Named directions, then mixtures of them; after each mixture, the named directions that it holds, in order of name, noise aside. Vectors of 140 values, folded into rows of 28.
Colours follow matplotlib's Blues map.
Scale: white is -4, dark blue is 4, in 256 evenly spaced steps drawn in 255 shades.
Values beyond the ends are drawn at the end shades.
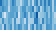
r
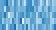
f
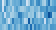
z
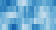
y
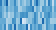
f, r, z.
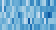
z.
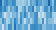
r, y, z.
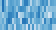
f, z.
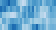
y.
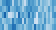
f, r, y.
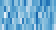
f, r.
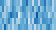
r, y, z.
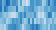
y, z.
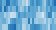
y, z.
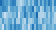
r, y.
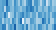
f.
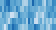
r, y, z.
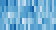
f, r, y.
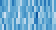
r.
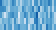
r.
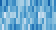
r, y, z.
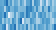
f.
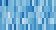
f, r, z.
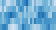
y, z.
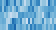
f, y, z.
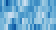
f, y, z.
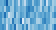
f.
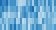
f, r, y.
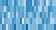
f.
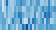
f, y, z.
